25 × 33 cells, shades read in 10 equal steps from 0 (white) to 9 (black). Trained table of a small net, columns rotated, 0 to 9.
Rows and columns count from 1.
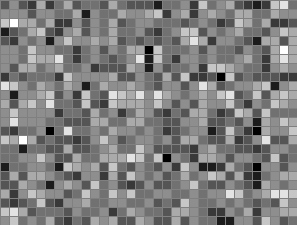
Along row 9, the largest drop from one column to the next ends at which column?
26
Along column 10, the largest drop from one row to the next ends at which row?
11
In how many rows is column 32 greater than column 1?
7
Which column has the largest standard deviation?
2
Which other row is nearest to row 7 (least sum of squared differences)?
6
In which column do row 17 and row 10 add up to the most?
10
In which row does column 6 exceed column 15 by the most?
15
